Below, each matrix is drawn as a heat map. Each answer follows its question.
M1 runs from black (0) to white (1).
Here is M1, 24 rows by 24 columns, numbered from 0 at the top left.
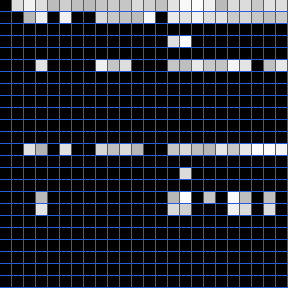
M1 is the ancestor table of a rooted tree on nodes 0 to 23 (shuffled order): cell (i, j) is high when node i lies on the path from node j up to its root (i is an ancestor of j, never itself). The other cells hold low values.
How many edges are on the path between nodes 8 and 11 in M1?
3
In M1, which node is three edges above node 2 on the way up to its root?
0
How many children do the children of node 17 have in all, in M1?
1
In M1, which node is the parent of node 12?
1
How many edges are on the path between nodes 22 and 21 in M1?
5
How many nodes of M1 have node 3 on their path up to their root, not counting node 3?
2
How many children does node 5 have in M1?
6
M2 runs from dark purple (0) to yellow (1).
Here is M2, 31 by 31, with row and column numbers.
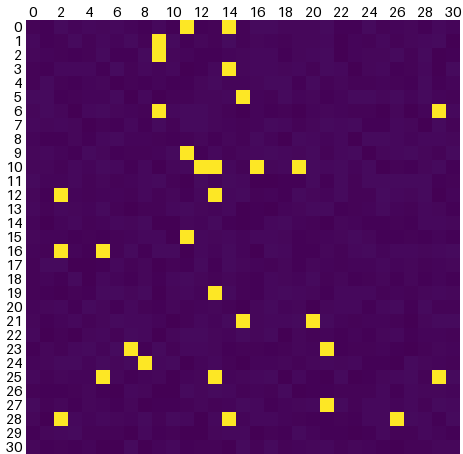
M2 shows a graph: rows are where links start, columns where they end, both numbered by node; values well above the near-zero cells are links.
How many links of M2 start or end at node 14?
3
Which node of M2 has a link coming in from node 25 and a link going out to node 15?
node 5
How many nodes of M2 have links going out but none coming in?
10
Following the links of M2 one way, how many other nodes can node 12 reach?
4
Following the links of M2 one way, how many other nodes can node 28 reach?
5
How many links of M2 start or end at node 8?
1
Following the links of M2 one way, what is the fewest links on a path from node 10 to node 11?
4
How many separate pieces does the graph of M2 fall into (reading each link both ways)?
7
